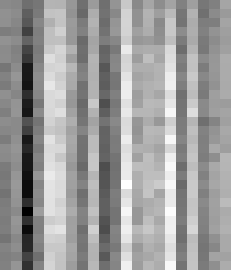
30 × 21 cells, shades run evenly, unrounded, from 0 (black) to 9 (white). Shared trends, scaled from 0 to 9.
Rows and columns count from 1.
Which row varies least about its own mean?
1
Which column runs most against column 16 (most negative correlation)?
3
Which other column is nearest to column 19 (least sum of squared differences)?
4
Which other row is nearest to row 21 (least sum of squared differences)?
20
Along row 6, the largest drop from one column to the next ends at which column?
17
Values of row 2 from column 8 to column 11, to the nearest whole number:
4 6 4 5
